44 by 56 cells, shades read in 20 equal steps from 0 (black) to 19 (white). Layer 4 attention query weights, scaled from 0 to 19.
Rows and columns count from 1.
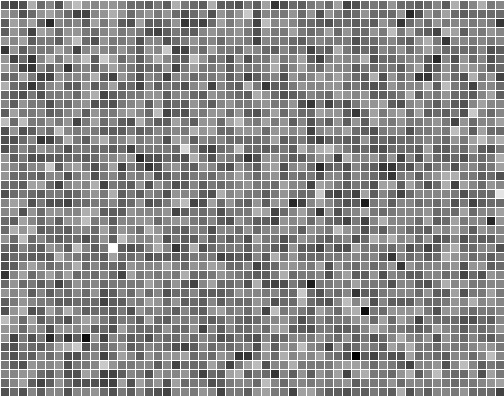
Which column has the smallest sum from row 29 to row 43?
12
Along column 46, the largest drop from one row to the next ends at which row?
41
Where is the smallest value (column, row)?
40, 40
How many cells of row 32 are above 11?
5
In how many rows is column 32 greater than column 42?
23
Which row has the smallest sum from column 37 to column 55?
19
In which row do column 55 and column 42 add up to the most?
9
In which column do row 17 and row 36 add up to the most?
21
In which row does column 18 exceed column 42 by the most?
7
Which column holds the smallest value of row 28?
20
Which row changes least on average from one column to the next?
29
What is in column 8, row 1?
12
